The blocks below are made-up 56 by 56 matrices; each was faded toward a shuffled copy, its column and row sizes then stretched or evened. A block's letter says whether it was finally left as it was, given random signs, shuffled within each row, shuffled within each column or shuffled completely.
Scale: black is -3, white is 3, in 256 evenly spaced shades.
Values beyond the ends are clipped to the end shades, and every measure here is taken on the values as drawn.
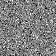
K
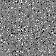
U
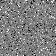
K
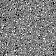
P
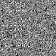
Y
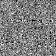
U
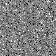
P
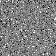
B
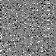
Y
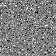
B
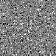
Y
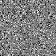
Y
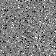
B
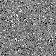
B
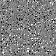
Y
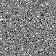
B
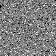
B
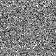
B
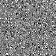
U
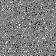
B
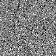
P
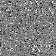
U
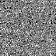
U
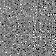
Y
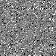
U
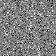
P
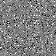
U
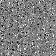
P
